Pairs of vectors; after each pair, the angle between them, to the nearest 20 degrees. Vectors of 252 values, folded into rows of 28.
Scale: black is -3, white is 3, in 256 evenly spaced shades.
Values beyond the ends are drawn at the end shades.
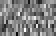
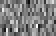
60 degrees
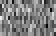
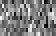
40 degrees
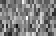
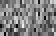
60 degrees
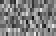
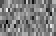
60 degrees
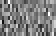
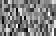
40 degrees
